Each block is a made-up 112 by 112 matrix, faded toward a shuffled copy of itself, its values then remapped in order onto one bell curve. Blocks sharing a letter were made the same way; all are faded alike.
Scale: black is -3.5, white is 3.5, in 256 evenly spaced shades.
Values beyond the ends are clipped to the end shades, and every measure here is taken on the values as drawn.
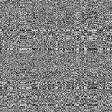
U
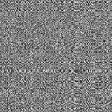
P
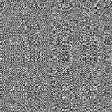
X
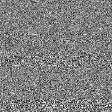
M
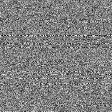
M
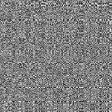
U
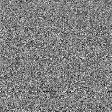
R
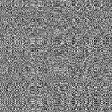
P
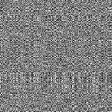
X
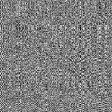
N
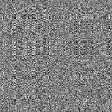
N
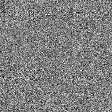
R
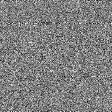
R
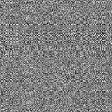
P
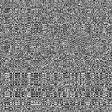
U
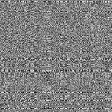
U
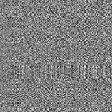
X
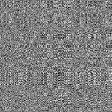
P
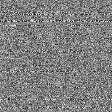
M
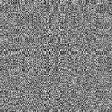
X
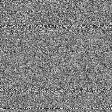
M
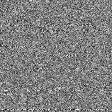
R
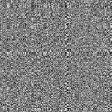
N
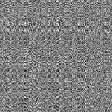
X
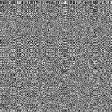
X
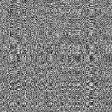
N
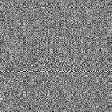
U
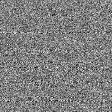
R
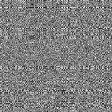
U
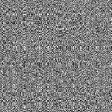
N
